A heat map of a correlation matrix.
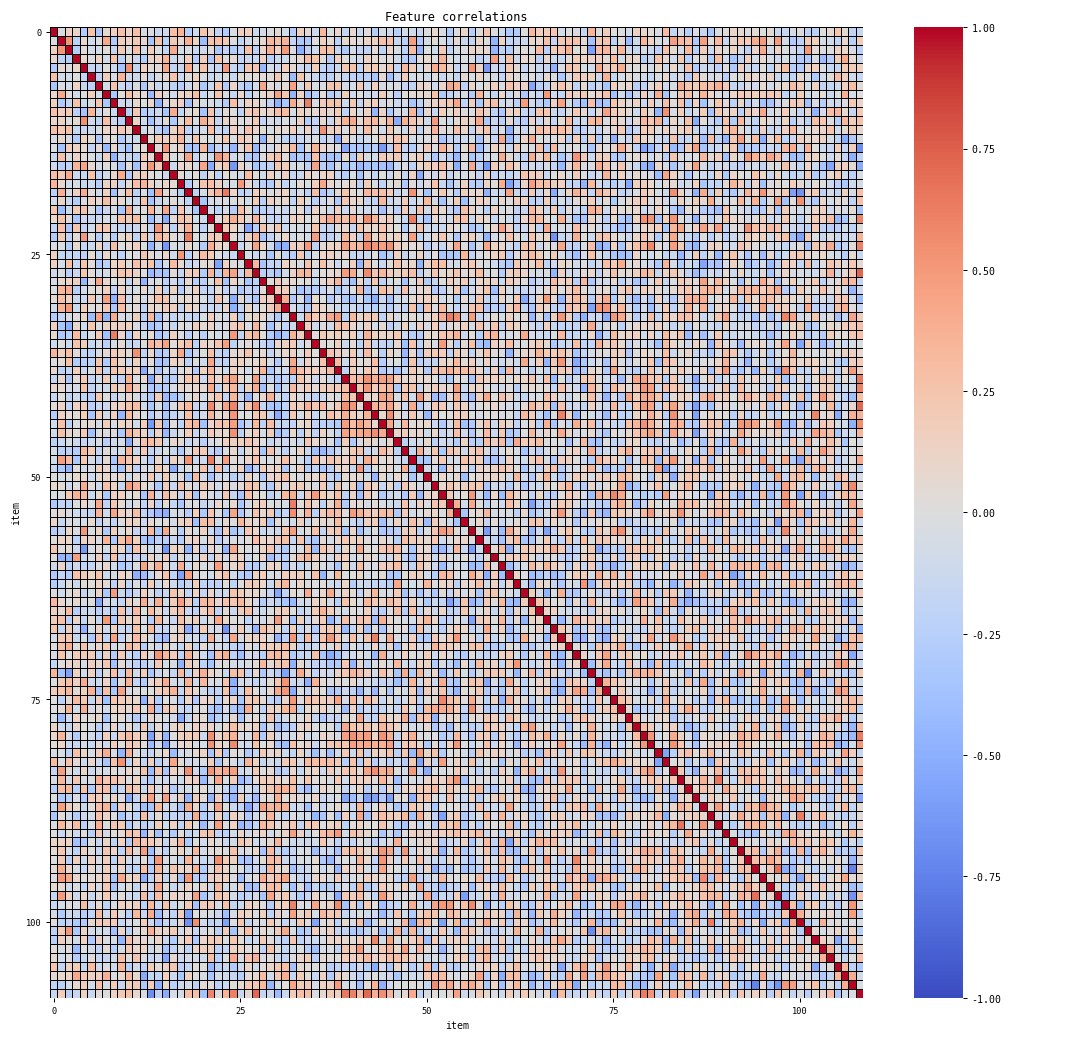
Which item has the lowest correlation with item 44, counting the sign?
13
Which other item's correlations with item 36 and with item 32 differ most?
53
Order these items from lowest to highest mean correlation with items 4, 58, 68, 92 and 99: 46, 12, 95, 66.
95, 66, 46, 12
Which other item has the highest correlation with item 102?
43
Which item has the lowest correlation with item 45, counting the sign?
86
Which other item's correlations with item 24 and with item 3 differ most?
15
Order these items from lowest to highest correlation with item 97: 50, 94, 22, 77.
77, 22, 50, 94
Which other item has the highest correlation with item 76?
56
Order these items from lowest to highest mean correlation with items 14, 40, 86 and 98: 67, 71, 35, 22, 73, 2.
71, 2, 67, 73, 22, 35
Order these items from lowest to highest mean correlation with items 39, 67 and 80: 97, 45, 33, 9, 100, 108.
9, 97, 33, 100, 108, 45
